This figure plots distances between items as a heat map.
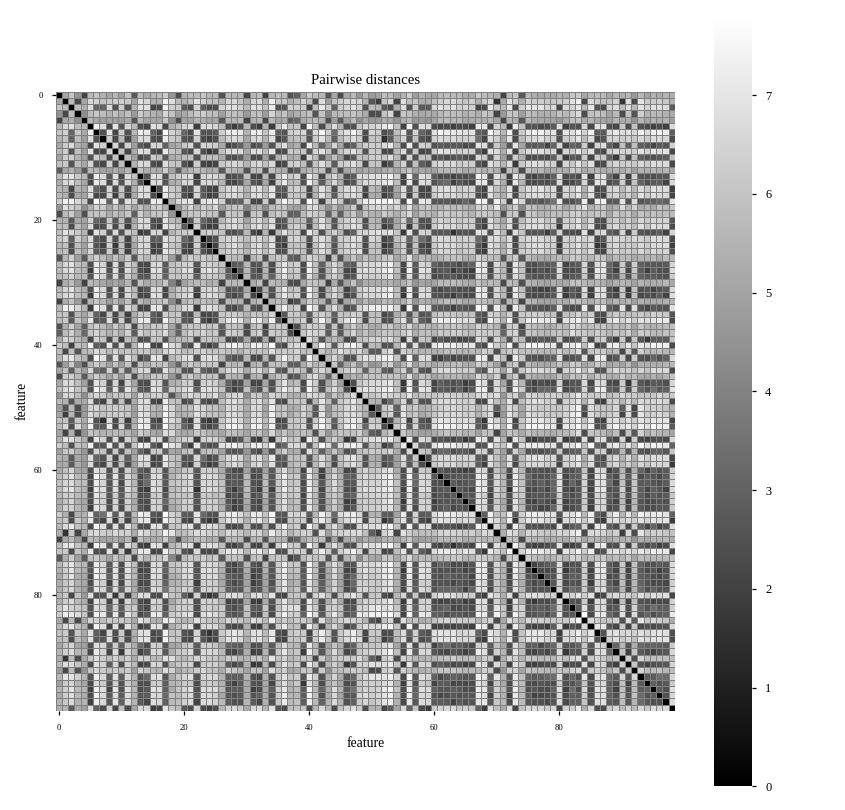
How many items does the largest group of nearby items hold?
45
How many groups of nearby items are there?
5
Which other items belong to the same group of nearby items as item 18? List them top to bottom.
48
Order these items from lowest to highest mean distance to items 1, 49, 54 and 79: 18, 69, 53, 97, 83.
97, 69, 53, 83, 18
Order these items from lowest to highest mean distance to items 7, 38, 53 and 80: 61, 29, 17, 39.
39, 29, 61, 17
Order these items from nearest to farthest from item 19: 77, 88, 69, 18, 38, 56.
38, 18, 88, 77, 69, 56
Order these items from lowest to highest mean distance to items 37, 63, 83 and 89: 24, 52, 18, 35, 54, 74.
74, 18, 54, 35, 24, 52
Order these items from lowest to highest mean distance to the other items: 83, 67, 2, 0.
83, 0, 2, 67
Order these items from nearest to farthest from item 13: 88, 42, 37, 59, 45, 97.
42, 97, 88, 45, 37, 59
